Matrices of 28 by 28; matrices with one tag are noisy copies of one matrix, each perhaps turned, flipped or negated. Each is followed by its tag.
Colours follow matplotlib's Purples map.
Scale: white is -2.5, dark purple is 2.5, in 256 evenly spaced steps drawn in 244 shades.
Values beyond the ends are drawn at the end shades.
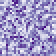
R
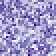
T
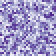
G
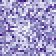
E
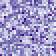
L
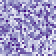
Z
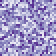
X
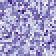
R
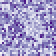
E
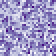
L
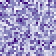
R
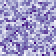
G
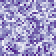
G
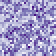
G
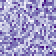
Z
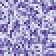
L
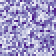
X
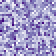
R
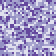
T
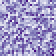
R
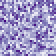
R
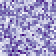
T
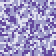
R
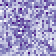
E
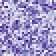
L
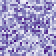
E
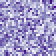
L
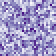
G
